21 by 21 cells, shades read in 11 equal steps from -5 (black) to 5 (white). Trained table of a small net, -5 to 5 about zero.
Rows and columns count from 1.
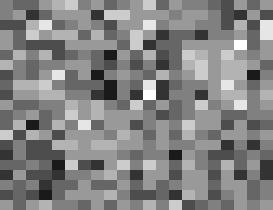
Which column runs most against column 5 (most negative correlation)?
20
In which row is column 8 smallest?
8
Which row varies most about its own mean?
10
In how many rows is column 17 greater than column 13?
7
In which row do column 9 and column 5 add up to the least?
6
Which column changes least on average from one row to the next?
17
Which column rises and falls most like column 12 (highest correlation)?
4
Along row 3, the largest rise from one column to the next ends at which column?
21
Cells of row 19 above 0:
7
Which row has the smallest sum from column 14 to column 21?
16
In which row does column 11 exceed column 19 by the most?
2
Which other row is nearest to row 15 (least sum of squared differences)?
12
